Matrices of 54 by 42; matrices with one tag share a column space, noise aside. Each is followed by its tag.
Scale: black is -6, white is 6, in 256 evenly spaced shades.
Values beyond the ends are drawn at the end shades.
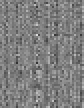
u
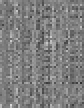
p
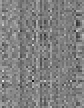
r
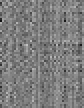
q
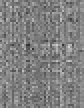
q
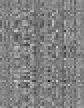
r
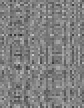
u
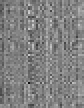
p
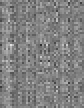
q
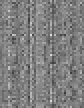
u
